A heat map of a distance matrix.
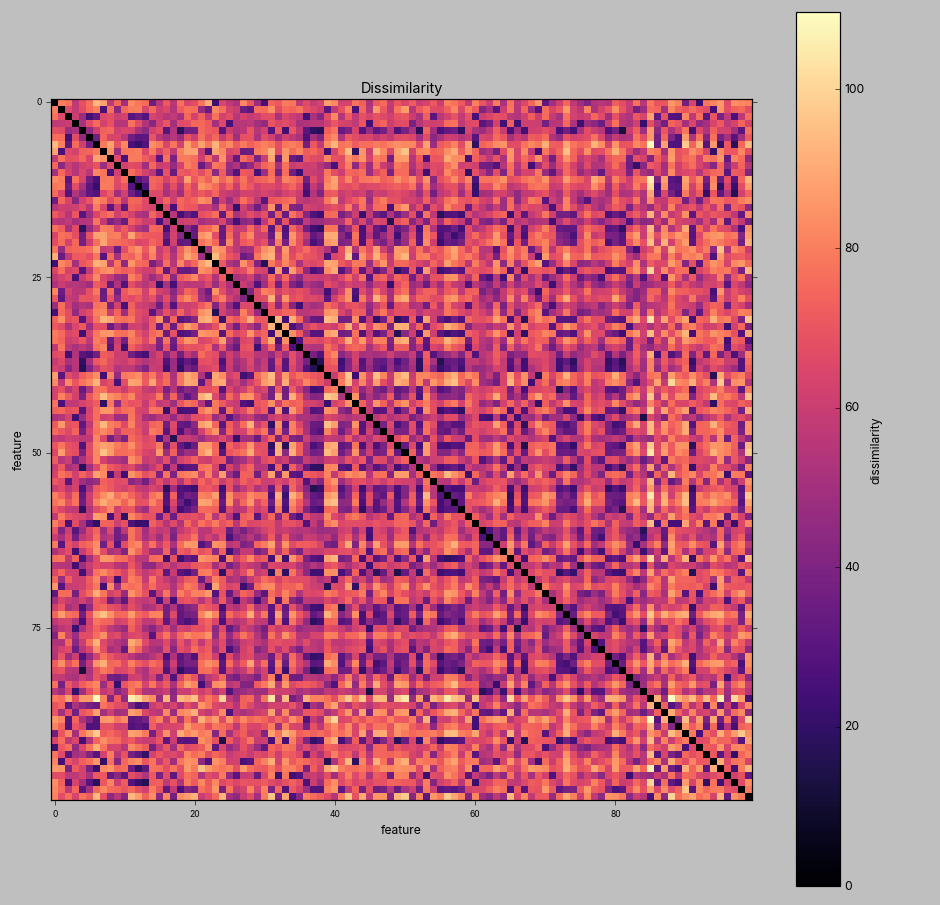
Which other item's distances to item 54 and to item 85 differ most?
88
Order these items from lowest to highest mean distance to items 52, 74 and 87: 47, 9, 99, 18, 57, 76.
18, 47, 57, 9, 76, 99
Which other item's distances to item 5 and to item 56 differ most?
89
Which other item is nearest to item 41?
72
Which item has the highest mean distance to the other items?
85
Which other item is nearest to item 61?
84
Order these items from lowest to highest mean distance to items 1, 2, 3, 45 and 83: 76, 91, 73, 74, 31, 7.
7, 74, 76, 91, 31, 73
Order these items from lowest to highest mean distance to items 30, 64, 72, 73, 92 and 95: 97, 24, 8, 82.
24, 82, 97, 8
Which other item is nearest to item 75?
66
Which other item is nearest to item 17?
48
